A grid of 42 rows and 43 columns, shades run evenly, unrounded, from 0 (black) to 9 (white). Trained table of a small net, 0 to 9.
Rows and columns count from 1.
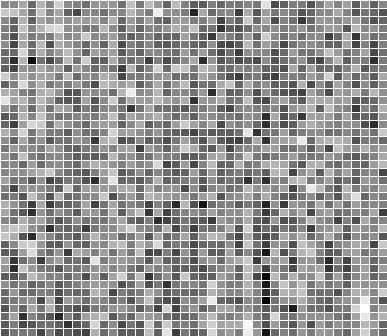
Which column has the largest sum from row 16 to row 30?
13
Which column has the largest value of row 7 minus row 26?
23
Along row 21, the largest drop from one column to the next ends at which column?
19
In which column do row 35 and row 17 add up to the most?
28
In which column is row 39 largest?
41
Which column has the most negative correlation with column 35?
38
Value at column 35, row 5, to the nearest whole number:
5
